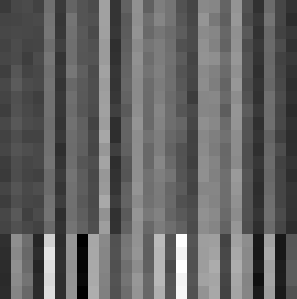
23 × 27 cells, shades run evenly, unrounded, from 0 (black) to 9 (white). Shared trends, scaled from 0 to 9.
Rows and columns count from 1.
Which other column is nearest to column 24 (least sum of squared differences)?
6
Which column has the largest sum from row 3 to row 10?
10
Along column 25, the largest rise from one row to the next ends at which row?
19
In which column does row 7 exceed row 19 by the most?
8
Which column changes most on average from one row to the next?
17
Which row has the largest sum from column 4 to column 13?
20
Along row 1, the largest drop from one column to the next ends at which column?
11
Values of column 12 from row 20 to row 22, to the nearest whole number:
4 4 4
